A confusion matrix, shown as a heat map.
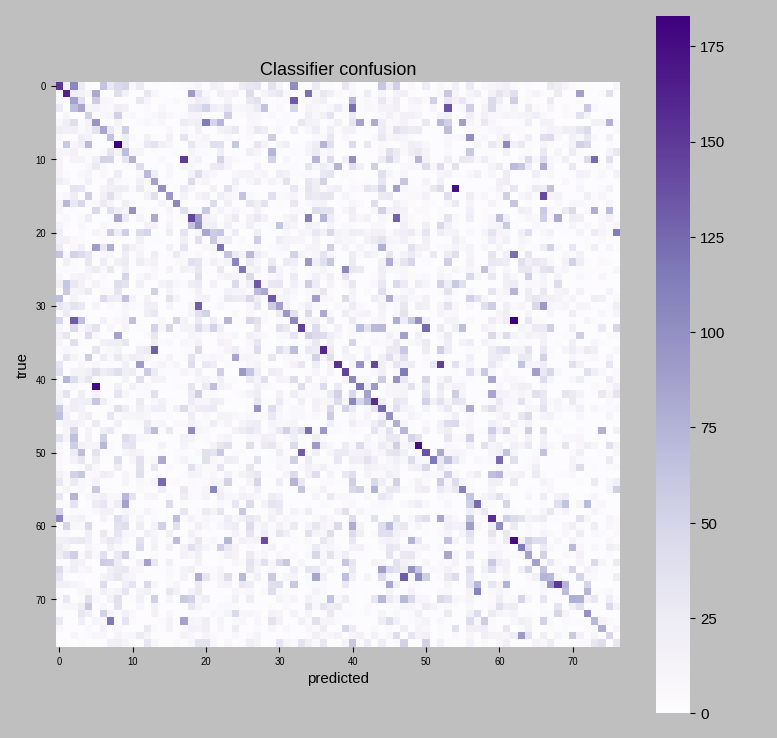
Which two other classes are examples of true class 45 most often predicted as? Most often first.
0, 37
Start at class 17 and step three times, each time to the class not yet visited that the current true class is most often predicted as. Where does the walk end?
7
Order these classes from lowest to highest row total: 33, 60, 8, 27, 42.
42, 27, 60, 8, 33
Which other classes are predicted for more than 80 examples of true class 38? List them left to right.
11, 41, 43, 52
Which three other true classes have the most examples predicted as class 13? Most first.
36, 18, 47
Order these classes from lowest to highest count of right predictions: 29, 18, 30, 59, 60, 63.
30, 60, 63, 29, 18, 59
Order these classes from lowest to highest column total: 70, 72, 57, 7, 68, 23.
57, 68, 72, 70, 23, 7
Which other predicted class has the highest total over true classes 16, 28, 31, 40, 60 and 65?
1
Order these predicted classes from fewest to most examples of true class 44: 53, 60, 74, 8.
74, 60, 53, 8
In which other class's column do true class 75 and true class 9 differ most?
63
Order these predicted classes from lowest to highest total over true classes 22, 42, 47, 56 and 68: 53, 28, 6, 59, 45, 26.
28, 53, 26, 6, 45, 59
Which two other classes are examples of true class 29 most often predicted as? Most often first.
35, 45
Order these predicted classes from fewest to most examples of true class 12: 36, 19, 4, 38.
38, 4, 36, 19
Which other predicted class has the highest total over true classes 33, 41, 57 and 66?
5
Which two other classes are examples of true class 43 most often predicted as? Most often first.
40, 42
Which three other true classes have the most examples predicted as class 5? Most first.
41, 22, 1
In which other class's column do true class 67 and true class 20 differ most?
47
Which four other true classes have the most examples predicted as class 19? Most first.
30, 18, 67, 42
